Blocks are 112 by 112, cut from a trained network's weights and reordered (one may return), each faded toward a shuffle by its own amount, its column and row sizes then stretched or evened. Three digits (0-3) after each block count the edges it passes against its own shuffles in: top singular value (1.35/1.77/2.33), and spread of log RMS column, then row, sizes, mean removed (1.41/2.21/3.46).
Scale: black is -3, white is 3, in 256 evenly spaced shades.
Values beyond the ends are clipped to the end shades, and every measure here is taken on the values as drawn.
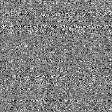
0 1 3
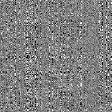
2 3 1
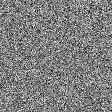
0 0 0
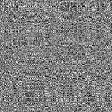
3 0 2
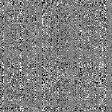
1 3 2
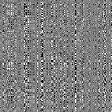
3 3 2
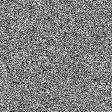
1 0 1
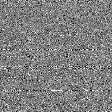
2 0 2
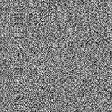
3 1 0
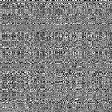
3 1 3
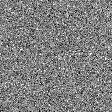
0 0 0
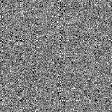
2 2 1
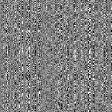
3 3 0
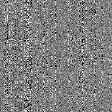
1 3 1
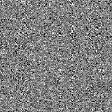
2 2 1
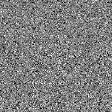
1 1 2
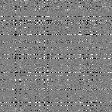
3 2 3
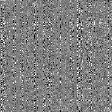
2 3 1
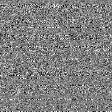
0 0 3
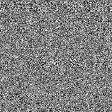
0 0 2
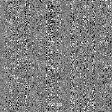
1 3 1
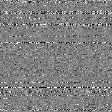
3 0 3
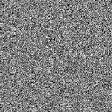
2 1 1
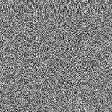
3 1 1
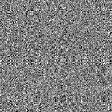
3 2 1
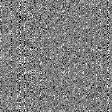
0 3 1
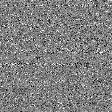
0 0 2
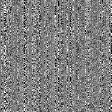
2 3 0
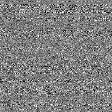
0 0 3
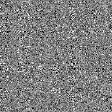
0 2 2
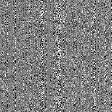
1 3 0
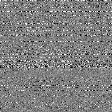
1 0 3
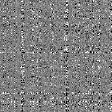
2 3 2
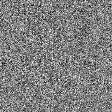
0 1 1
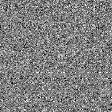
0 0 2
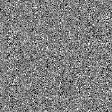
1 2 0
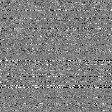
1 0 3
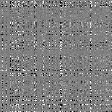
2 3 3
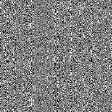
1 3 0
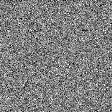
1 0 1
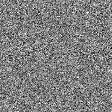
1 0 1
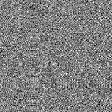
3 0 1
